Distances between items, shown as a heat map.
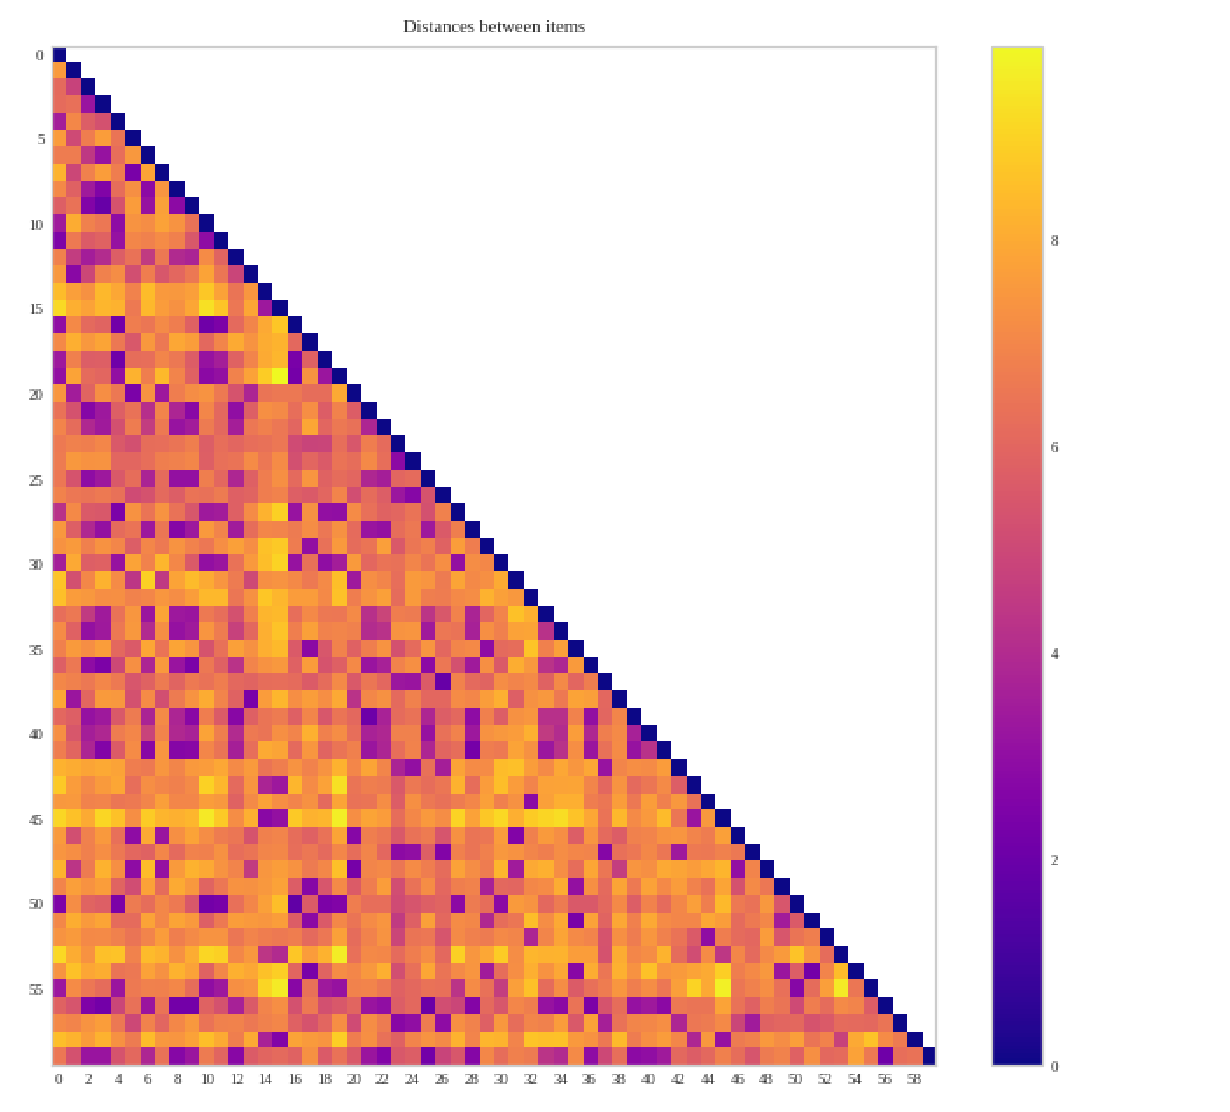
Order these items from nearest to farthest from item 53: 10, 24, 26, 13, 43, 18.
43, 26, 24, 13, 18, 10
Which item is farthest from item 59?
54
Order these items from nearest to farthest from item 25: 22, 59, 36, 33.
59, 36, 22, 33
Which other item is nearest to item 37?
26
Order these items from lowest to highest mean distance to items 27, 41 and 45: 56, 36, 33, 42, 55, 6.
56, 36, 6, 33, 55, 42
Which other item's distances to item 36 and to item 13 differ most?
38
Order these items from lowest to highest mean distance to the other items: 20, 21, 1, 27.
21, 20, 27, 1
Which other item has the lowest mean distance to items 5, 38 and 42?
20
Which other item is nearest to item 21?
39
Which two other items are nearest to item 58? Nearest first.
15, 45
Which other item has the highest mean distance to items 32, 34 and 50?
45
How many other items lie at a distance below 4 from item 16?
10
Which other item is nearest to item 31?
46
